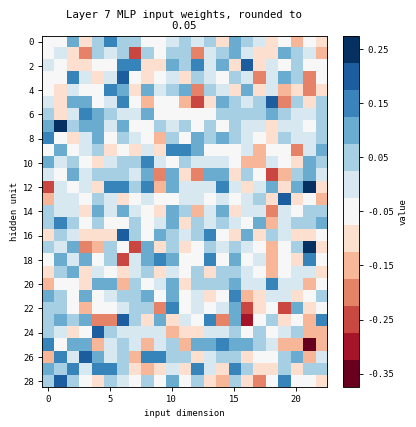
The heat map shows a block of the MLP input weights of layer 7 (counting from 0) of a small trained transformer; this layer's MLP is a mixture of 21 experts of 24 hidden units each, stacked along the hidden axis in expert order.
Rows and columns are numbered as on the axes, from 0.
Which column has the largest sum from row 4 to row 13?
6
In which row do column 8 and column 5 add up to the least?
23
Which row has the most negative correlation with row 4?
15
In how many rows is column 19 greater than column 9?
15
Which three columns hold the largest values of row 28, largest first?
1, 19, 10
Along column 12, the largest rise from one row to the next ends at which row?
2
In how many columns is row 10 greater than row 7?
6
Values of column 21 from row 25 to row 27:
-0.35 -0.15 0.05
